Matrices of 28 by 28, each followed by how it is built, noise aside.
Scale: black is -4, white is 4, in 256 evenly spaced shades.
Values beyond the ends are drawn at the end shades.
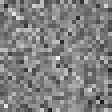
diagonal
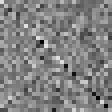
diagonal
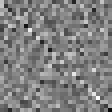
diagonal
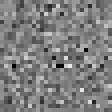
uneven rows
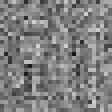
blocks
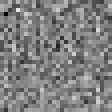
repeating columns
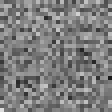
blocks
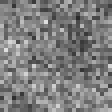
smooth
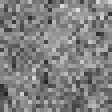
smooth
